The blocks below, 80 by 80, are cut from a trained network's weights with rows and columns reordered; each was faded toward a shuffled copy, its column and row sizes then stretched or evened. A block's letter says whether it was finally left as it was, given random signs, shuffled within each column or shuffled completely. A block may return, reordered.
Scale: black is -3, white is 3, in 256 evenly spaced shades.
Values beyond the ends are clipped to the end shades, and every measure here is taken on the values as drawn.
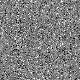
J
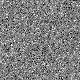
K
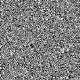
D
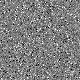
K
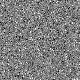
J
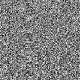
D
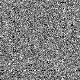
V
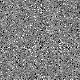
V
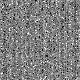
J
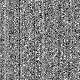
J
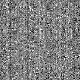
D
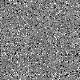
V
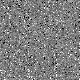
J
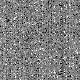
D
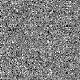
D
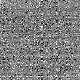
D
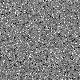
K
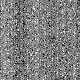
J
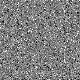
J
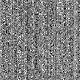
D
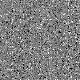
J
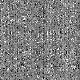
D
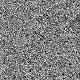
V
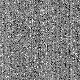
J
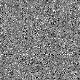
V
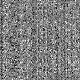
D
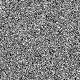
K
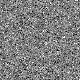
J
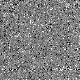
V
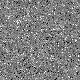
K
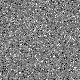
K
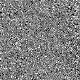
J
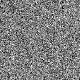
J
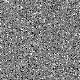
J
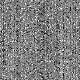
D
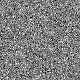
K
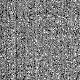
J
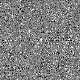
V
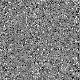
V
